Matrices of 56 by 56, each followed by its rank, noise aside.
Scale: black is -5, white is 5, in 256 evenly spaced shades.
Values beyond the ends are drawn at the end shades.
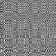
three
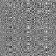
five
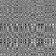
two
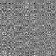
five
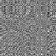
five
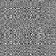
four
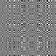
two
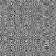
four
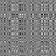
two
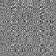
four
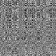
three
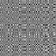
two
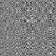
four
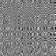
four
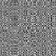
four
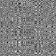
four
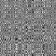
four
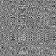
five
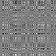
two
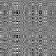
two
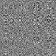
four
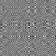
two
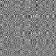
two
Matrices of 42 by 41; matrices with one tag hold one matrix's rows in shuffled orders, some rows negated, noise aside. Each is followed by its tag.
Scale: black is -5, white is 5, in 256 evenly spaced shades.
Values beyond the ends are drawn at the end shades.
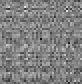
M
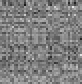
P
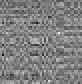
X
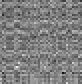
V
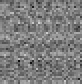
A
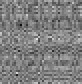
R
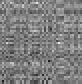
X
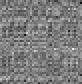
P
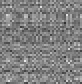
M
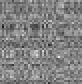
X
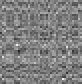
V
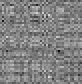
X
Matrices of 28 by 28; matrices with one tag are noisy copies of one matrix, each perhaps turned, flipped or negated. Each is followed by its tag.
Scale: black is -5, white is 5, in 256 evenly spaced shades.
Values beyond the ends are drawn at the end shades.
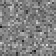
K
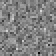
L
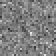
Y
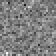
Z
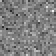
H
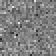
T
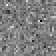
K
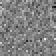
Z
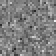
T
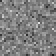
H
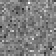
H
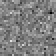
L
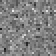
K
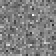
K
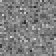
Y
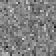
H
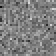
Z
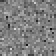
L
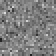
T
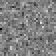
K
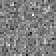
K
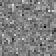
L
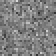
Y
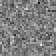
L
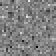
K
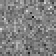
H
